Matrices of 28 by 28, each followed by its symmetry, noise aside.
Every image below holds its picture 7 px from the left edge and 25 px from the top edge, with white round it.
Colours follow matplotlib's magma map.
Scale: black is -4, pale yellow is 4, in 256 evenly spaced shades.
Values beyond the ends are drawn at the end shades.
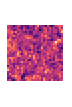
antisymmetric.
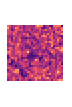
symmetric across the other diagonal.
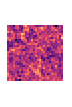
antisymmetric.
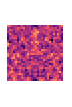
mirrored left to right.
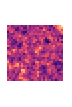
symmetric across the other diagonal.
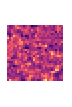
no symmetry.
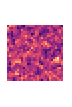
no symmetry.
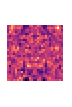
mirrored left to right.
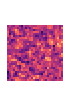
no symmetry.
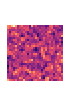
no symmetry.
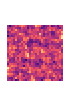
same after a half turn.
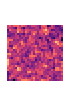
symmetric across the other diagonal.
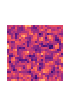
same after a half turn.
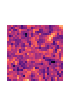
symmetric across the other diagonal.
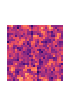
same after a half turn.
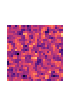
no symmetry.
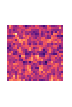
mirrored left to right.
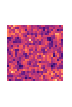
same after a half turn.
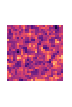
no symmetry.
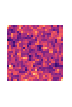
same after a half turn.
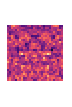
mirrored left to right.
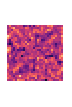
same after a half turn.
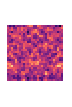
mirrored left to right.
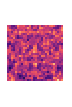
mirrored left to right.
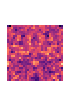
mirrored left to right.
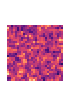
no symmetry.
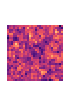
symmetric across the other diagonal.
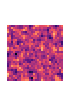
antisymmetric.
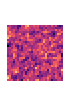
antisymmetric.
